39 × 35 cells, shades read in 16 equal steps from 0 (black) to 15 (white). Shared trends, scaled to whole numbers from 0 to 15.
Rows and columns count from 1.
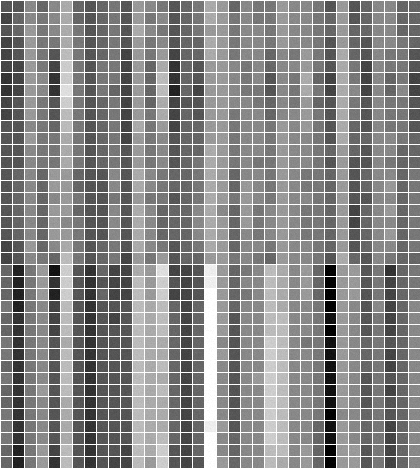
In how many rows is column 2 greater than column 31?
1
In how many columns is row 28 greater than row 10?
13
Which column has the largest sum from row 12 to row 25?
18
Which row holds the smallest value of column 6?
19
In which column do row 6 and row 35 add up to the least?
28
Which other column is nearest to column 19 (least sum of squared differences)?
29
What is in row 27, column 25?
8
